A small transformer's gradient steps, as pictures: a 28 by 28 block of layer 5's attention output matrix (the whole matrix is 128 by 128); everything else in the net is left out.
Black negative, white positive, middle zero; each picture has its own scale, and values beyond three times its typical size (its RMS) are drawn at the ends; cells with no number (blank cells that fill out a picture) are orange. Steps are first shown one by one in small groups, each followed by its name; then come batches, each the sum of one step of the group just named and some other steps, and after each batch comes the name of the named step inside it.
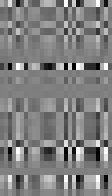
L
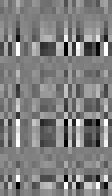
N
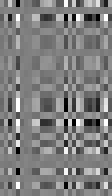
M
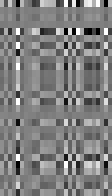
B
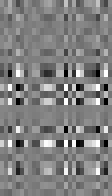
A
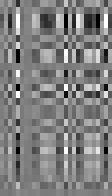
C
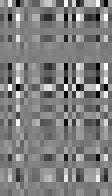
M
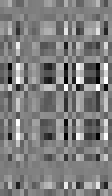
N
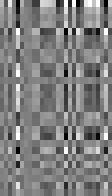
B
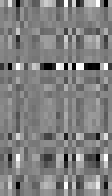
L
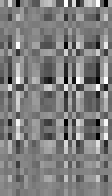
M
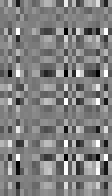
A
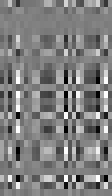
M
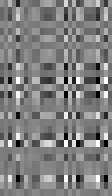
L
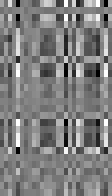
N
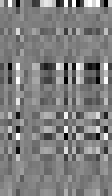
B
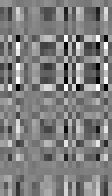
N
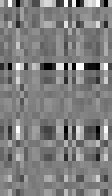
L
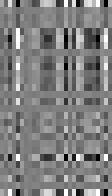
B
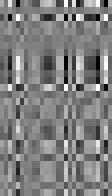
A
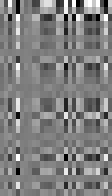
M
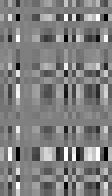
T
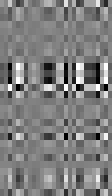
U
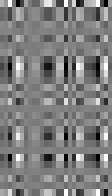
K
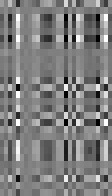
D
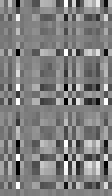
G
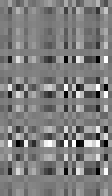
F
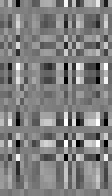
G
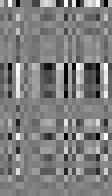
K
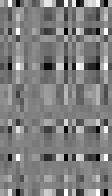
K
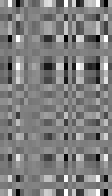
K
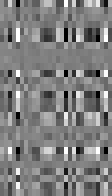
T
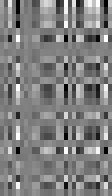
T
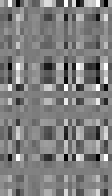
K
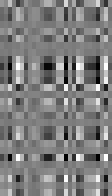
K
